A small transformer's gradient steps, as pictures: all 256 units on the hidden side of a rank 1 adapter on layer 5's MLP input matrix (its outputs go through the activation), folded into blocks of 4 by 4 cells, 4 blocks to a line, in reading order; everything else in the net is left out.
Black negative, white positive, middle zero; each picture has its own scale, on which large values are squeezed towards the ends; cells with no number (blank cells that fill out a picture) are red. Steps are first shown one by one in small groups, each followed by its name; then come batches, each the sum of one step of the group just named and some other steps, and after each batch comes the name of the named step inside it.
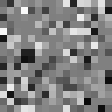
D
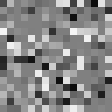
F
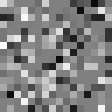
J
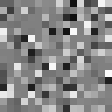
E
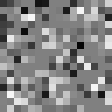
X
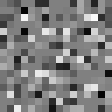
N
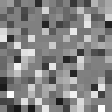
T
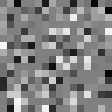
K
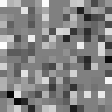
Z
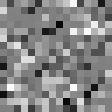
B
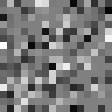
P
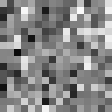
X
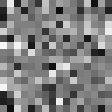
P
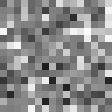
F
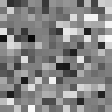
N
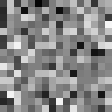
X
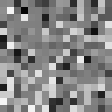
N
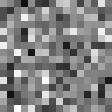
N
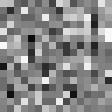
P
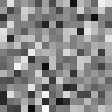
T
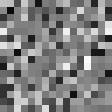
K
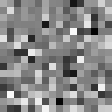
T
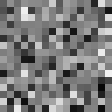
P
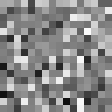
B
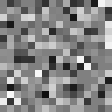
X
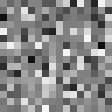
F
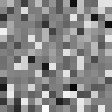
T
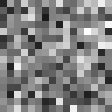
X
